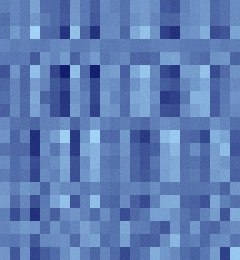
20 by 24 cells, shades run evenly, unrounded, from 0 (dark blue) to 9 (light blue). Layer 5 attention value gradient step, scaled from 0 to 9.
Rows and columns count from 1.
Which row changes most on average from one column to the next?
6
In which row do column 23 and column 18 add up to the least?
3
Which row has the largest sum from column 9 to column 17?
12
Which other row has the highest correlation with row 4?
16
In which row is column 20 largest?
8
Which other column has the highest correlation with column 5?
23
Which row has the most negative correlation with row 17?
18
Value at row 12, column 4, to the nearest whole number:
1
